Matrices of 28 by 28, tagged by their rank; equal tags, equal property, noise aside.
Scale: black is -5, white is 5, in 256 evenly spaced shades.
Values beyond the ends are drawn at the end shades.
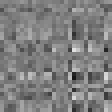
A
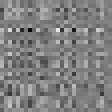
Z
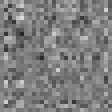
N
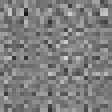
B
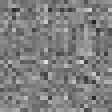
N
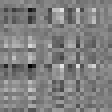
A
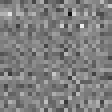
N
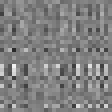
A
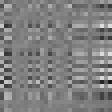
A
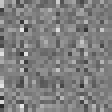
Z
